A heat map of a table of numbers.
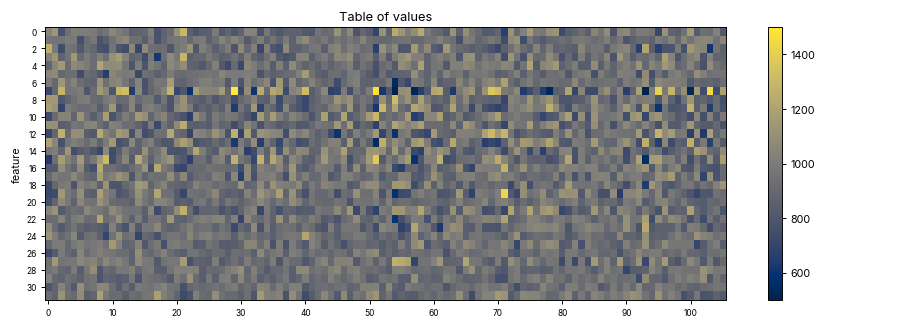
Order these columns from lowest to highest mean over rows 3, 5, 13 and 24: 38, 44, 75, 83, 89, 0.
38, 44, 83, 75, 89, 0
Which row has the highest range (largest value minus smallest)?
7
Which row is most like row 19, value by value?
16
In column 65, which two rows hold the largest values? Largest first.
27, 11
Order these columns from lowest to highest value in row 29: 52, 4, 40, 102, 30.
4, 52, 40, 30, 102
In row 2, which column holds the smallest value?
103
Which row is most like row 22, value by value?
6
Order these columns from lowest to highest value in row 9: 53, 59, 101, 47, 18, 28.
101, 18, 53, 28, 59, 47
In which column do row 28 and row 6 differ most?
54
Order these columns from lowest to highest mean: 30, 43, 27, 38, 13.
30, 13, 27, 43, 38
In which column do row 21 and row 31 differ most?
21
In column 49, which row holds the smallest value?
23
